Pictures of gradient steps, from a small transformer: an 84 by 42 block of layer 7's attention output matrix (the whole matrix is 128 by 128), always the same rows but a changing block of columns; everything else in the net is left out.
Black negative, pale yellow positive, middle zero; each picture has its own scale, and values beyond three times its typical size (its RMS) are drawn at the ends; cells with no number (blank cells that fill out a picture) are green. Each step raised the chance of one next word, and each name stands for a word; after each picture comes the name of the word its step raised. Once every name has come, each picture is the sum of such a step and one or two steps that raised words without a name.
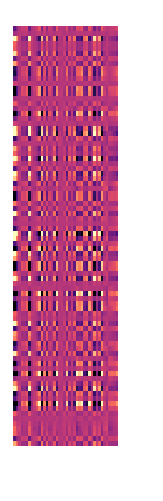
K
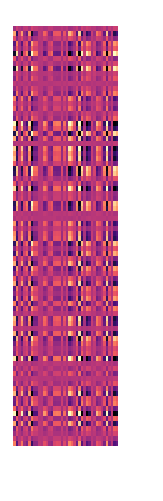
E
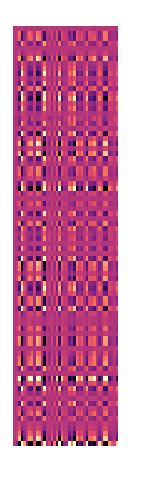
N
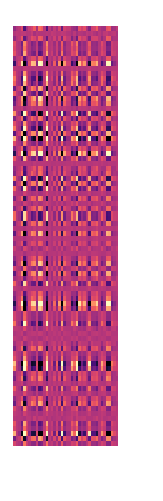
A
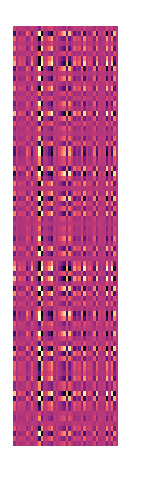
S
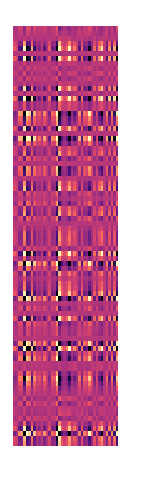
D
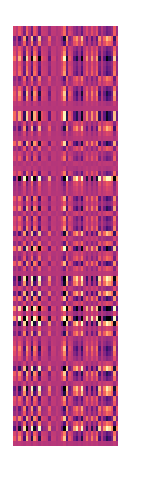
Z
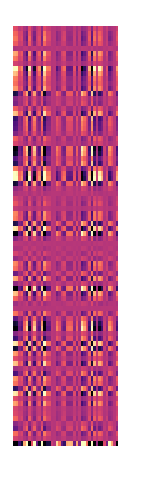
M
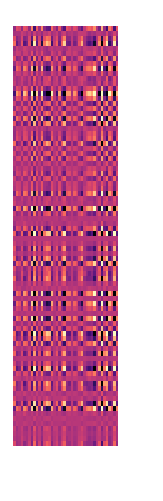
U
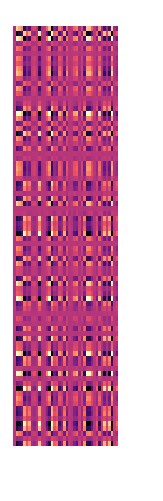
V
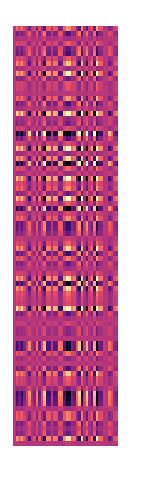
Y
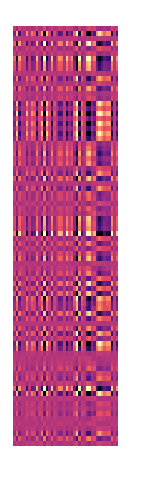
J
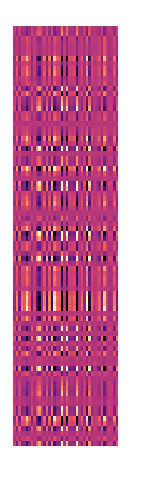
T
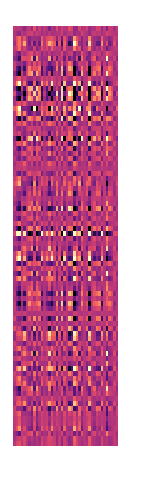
U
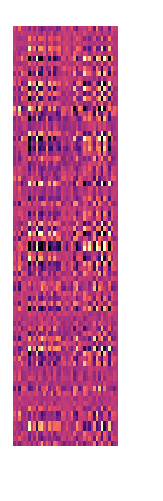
M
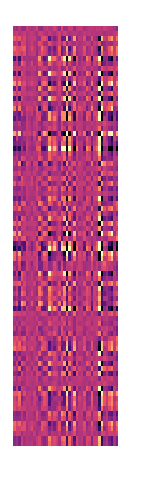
Y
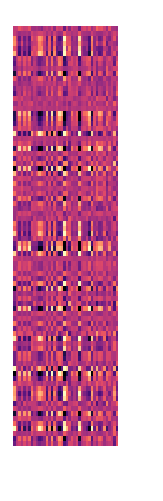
Y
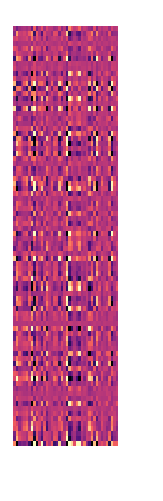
N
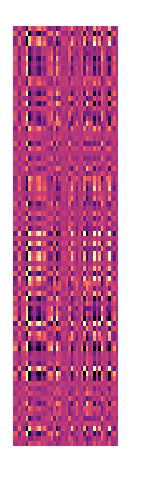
Z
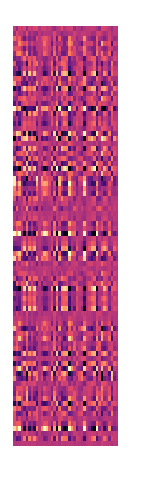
Y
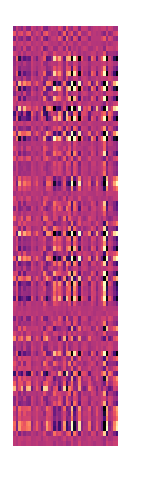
V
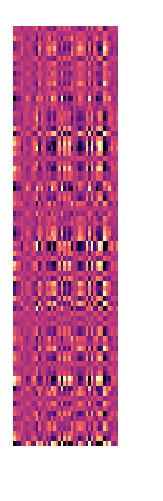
N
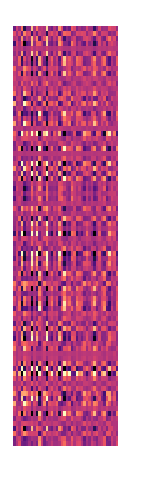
Y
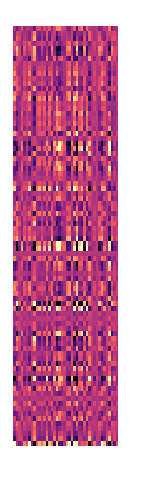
N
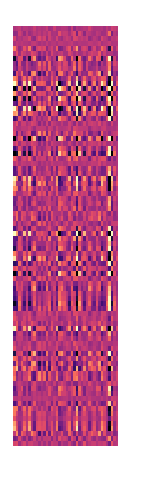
A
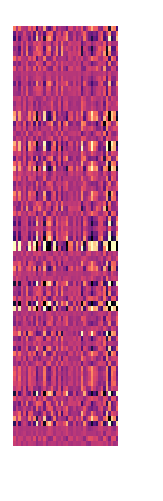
E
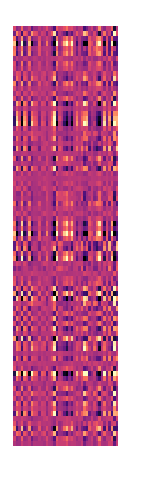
J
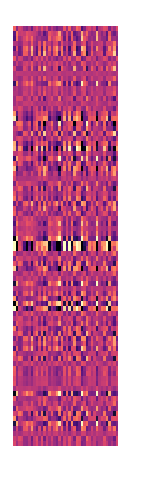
E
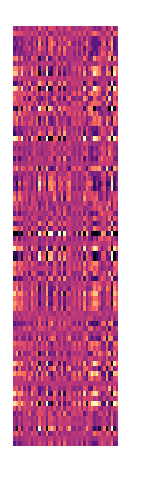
K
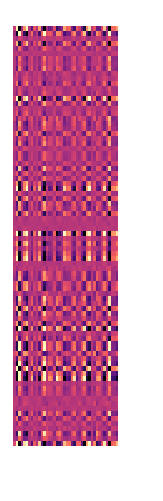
N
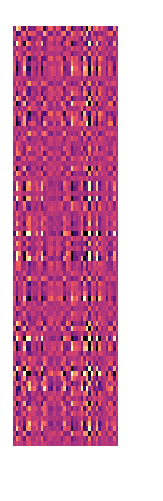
V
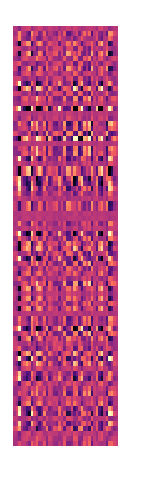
E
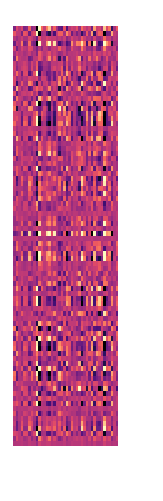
J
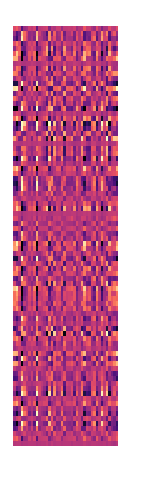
E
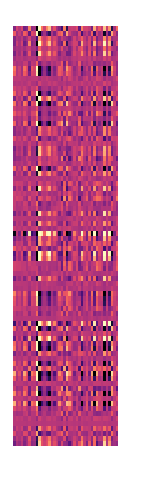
K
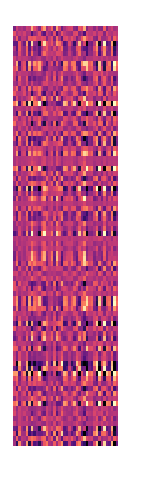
A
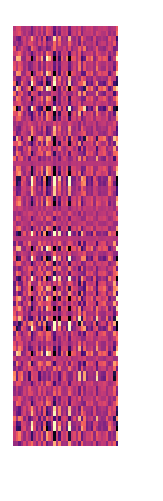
Z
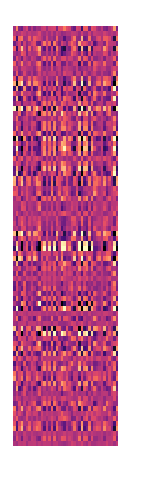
U
